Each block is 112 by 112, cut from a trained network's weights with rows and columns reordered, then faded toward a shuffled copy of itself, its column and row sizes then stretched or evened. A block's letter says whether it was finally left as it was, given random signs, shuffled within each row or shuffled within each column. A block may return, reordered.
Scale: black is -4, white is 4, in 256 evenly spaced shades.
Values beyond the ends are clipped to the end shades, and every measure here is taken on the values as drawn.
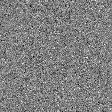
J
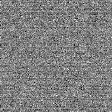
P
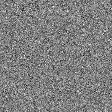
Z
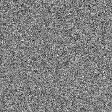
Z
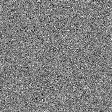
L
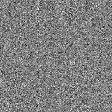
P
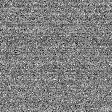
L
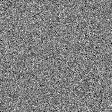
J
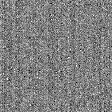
P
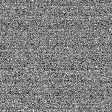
L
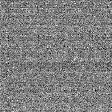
P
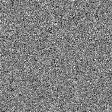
Z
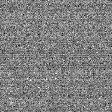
P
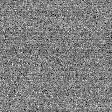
L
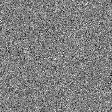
Z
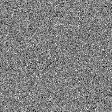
Z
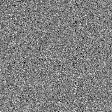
Z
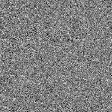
P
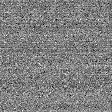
L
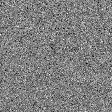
L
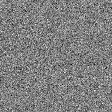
L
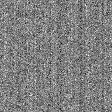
J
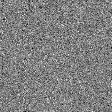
Z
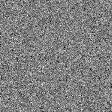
J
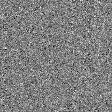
J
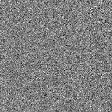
P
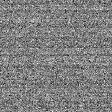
P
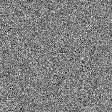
J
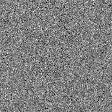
J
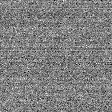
L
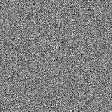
P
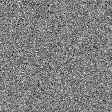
L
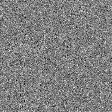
J
